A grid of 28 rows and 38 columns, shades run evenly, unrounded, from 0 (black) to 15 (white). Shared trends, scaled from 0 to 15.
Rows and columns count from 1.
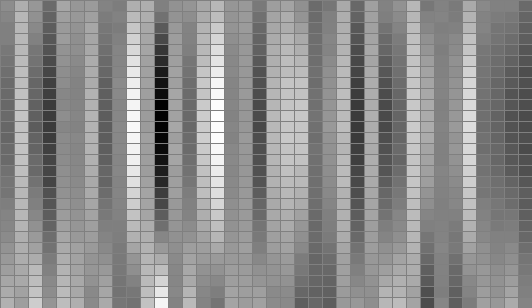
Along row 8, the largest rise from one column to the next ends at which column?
13
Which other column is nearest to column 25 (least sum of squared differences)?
2
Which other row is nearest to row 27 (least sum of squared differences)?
28
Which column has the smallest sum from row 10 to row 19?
12
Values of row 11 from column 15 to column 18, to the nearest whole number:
12 15 8 9
